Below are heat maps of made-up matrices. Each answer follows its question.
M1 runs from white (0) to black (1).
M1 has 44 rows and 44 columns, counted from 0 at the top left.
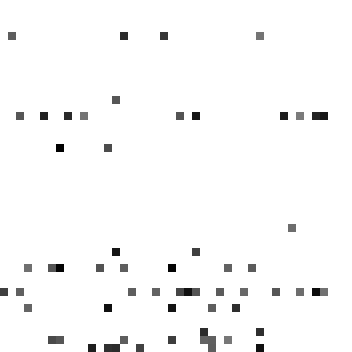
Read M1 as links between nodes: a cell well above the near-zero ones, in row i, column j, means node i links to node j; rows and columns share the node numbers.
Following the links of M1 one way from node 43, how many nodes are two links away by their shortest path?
10
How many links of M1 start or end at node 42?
7
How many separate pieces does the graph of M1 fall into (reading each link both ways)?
2
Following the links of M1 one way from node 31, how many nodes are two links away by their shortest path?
9
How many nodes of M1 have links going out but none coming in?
7
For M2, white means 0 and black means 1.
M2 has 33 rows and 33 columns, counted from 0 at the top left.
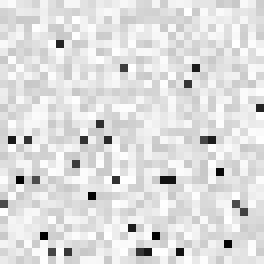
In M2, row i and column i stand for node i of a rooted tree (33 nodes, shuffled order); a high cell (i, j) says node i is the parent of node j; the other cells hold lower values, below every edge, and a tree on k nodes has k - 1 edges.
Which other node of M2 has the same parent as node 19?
5
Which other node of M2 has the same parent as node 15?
24
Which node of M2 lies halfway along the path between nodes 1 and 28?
26
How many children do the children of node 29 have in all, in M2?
1
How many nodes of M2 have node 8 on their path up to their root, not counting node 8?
4
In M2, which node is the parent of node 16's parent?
30
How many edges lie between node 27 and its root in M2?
3
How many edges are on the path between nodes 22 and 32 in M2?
4
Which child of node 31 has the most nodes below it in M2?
17
